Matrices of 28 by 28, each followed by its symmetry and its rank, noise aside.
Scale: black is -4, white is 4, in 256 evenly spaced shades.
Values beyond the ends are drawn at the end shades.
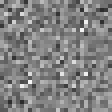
symmetric, rank seven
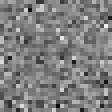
no symmetry, rank seven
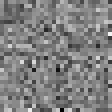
no symmetry, rank six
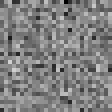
no symmetry, rank eight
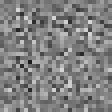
no symmetry, rank six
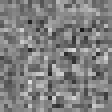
antisymmetric, rank six
